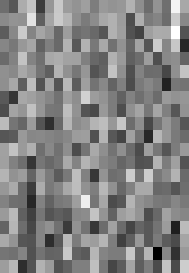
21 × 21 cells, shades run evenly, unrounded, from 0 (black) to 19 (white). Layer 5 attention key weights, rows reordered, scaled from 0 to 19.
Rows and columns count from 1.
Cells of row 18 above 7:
15
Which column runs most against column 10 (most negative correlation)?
2
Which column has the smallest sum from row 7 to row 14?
7
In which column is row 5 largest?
3
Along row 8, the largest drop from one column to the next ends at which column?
11
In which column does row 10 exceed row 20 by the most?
18
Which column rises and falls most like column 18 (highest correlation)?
20
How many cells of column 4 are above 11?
9
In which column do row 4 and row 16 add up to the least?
21
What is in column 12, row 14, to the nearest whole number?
11
